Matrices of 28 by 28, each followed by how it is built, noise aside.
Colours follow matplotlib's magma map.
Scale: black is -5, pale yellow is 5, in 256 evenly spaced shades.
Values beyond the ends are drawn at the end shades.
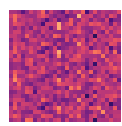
repeating rows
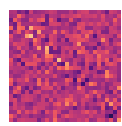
banded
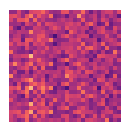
repeating rows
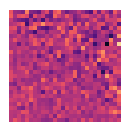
upper triangular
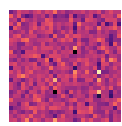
uneven columns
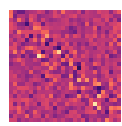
banded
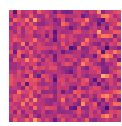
repeating rows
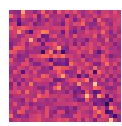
banded
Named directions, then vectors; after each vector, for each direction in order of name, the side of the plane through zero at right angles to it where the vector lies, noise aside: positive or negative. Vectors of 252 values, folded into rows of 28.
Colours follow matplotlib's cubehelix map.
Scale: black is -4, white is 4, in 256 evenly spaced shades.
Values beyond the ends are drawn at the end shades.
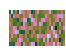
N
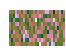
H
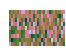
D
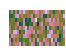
positive, positive, positive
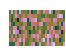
negative, positive, positive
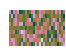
negative, positive, negative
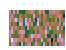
negative, negative, negative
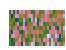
positive, positive, positive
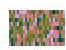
positive, positive, positive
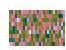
positive, negative, negative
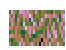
positive, negative, positive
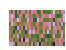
positive, negative, negative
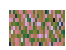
negative, negative, positive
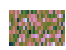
negative, positive, positive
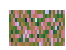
positive, positive, negative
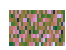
negative, positive, positive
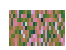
negative, positive, negative
